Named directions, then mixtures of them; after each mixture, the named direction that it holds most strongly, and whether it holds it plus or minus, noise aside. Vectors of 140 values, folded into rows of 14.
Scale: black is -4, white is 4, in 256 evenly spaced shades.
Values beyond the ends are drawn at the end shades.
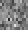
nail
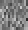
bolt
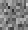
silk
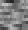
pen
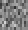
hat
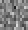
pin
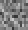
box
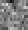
pen, plus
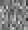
bolt, plus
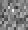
silk, minus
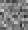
box, plus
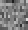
pen, plus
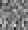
hat, plus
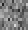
nail, plus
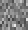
bolt, minus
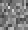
silk, minus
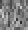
bolt, plus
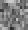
pen, minus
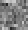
pen, minus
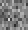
nail, minus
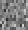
hat, plus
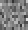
box, plus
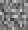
box, minus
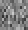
bolt, minus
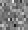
nail, minus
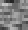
pen, plus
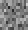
silk, plus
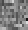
pen, minus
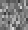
bolt, plus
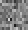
nail, minus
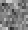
pen, minus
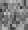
bolt, minus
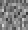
hat, plus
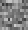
pen, minus
